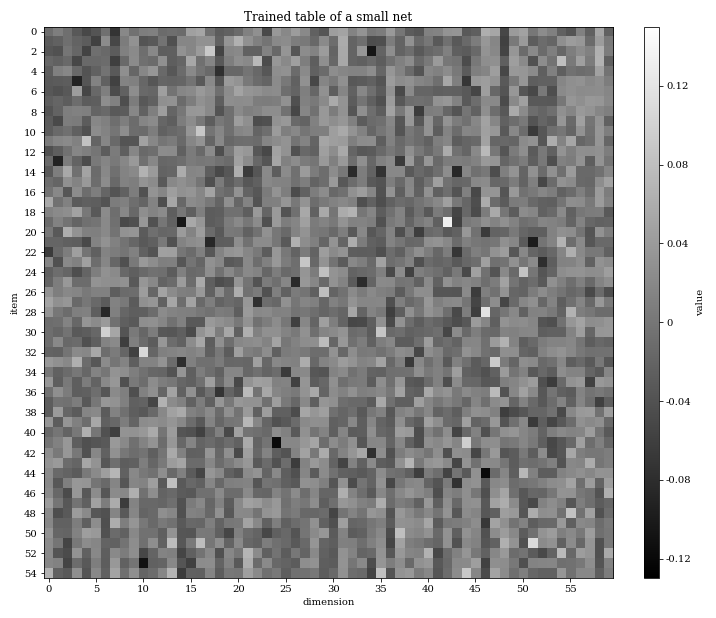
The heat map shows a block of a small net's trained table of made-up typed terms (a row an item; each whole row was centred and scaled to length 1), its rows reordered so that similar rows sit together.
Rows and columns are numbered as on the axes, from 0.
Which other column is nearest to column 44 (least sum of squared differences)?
28
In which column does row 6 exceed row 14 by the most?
21
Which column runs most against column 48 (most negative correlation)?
58
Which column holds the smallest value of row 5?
3
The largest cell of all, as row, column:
19, 42
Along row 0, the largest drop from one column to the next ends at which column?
48
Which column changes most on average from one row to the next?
51
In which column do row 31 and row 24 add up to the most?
29
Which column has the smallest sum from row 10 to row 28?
43
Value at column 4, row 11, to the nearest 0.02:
0.08
